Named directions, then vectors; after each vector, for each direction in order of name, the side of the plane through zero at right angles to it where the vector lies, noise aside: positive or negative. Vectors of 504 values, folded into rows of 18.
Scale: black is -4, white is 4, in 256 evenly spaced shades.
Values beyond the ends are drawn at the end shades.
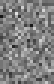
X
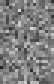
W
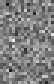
positive, negative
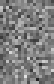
positive, positive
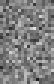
positive, positive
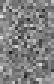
negative, negative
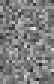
positive, positive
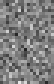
positive, negative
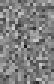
negative, negative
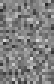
negative, positive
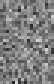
negative, positive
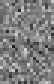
negative, positive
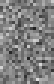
negative, negative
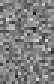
negative, negative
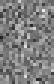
positive, positive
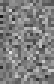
positive, positive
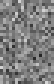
negative, positive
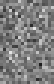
positive, positive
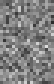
positive, negative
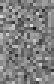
negative, negative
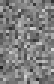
positive, positive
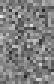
negative, negative
